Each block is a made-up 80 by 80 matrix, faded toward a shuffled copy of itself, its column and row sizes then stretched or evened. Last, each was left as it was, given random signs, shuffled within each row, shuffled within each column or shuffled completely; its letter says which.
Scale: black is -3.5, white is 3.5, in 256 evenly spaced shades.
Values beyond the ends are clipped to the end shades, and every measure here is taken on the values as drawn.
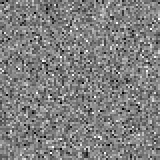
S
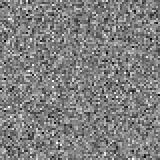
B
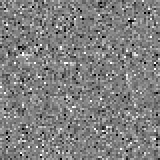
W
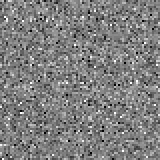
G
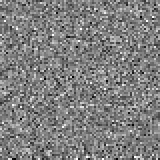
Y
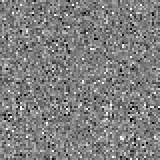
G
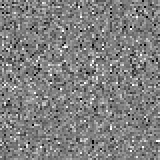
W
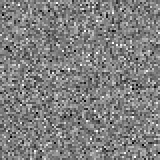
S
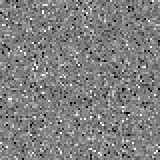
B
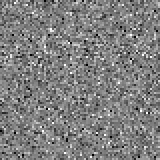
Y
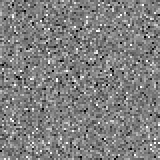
S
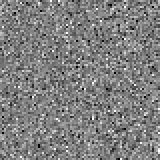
B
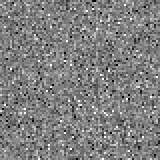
S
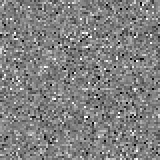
G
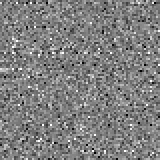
Y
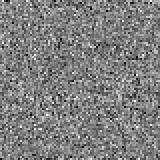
Y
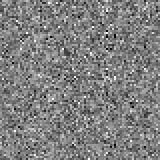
B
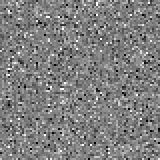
B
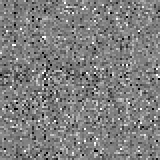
G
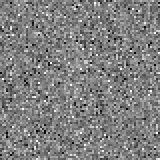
B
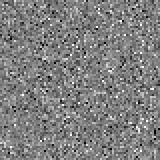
B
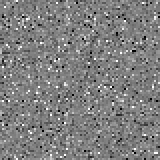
G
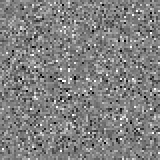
G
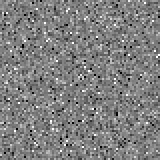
S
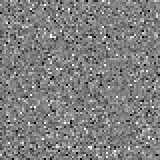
G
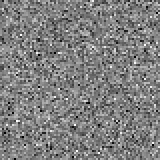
S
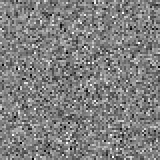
S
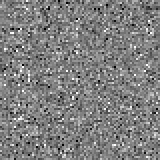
G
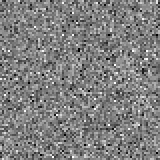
Y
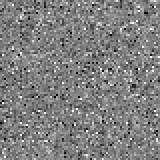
G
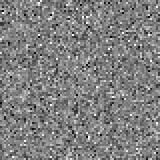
B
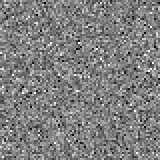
S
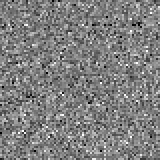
Y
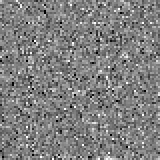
W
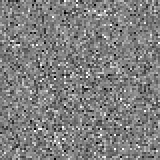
G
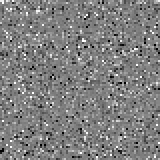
G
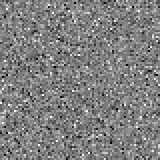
S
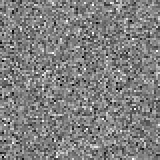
B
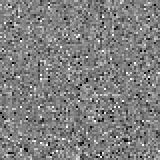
G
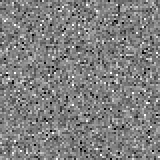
S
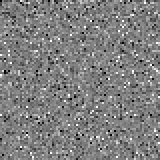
Y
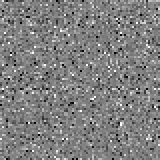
W
